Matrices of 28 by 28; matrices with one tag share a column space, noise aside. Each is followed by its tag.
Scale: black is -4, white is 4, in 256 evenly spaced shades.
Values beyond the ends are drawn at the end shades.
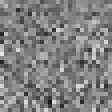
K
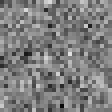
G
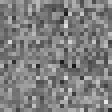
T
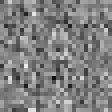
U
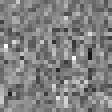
K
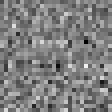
T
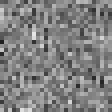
U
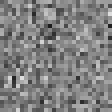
U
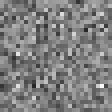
G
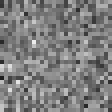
T
